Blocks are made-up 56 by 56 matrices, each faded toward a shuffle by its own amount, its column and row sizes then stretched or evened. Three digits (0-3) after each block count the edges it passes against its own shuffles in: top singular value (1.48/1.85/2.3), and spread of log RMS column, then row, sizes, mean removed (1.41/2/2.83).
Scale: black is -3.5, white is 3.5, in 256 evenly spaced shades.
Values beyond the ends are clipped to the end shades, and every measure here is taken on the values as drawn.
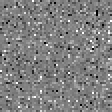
0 1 0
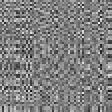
3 3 1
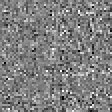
0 2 2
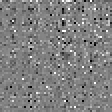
1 2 2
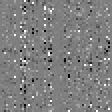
0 3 0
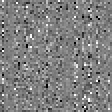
0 3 0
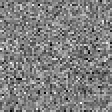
1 0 1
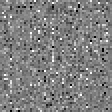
0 2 0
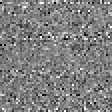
0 0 2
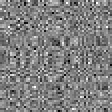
3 0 1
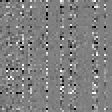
1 3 2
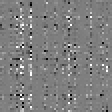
2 3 2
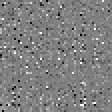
0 2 1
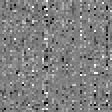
1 3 1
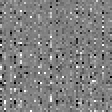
2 3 1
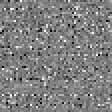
0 0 2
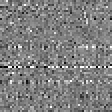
2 0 2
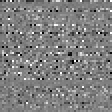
0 0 3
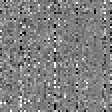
1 3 1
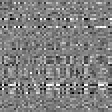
3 0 3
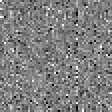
1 1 0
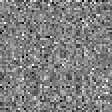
2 0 1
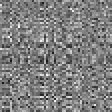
3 2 1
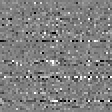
2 1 3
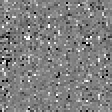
0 2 1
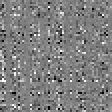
0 3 2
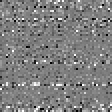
2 1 3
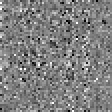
1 2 1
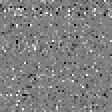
0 0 2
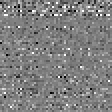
0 0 3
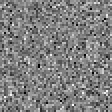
1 0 0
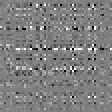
3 2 3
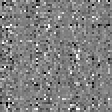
0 2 2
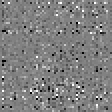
0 2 2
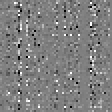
0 3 1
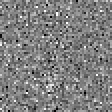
0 1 0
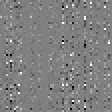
0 3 1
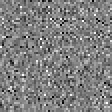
2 0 1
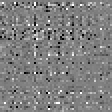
2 2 3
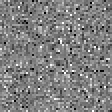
1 0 0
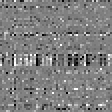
3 1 3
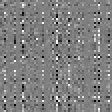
3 3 2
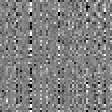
3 3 1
